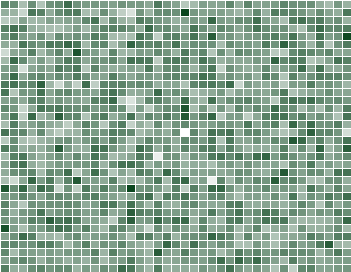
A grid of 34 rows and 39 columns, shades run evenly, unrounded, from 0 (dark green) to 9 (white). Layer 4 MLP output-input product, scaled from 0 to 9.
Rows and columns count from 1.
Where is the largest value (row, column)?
17, 21
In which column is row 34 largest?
33
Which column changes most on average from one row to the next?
15
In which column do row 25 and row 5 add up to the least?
39
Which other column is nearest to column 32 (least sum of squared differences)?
8
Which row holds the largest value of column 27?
11
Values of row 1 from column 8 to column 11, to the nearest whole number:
2 4 4 4
